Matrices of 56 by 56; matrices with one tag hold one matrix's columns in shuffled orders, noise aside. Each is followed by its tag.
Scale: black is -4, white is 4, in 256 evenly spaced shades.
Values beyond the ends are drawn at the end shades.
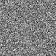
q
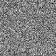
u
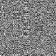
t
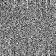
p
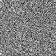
u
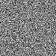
q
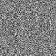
t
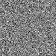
u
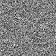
q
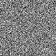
u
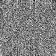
p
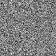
u
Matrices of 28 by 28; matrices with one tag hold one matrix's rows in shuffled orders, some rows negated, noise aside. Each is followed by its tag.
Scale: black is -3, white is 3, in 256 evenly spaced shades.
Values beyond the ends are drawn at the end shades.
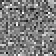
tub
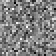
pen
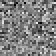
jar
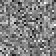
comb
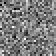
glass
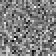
pen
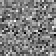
jar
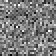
tub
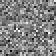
tub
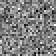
comb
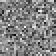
jar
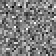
pen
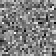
jar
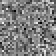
jar
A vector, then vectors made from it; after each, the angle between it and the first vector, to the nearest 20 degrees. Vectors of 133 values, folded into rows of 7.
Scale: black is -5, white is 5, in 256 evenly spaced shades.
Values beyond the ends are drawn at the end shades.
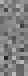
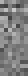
100 degrees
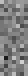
20 degrees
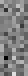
20 degrees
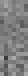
40 degrees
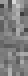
80 degrees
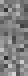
40 degrees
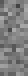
120 degrees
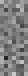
20 degrees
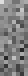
40 degrees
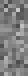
120 degrees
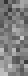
80 degrees
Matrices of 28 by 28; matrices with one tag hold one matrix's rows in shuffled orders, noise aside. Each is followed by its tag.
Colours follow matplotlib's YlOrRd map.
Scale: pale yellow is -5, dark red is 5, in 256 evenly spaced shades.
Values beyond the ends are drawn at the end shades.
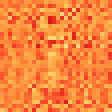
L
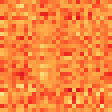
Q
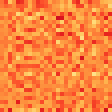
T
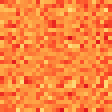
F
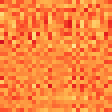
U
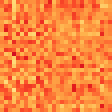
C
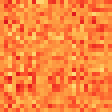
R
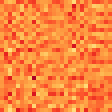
R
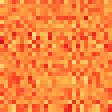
U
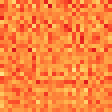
U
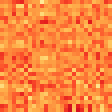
Q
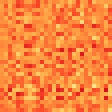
T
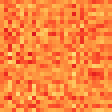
R
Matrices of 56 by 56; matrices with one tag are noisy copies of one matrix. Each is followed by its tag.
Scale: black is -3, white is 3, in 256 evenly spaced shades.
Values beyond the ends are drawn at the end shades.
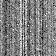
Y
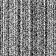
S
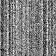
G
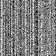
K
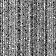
S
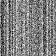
G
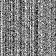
K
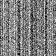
S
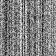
Y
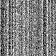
G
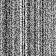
Y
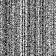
Y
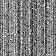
S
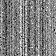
Y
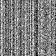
K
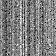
Y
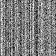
K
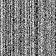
K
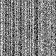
K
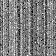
S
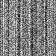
S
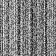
S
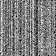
K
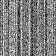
S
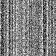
G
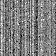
K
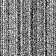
S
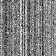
Y
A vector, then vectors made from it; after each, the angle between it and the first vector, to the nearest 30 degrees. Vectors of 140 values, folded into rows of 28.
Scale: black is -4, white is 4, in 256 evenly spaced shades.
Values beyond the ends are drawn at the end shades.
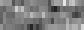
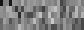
120 degrees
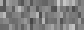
60 degrees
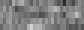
150 degrees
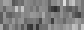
30 degrees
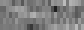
30 degrees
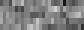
150 degrees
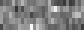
150 degrees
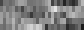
150 degrees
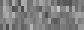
120 degrees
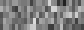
120 degrees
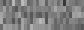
120 degrees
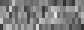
120 degrees
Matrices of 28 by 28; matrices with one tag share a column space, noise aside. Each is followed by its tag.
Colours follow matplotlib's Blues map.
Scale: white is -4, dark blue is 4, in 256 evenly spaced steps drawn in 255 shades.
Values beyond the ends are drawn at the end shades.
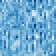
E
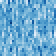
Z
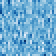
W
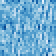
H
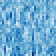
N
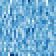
W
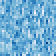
W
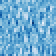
N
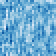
H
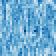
Z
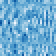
N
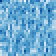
H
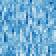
N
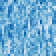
H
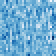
E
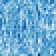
H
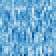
N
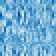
N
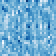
E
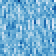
H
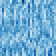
Z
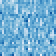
W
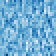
W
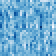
E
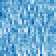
N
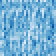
E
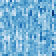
E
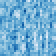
E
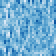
Z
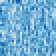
H
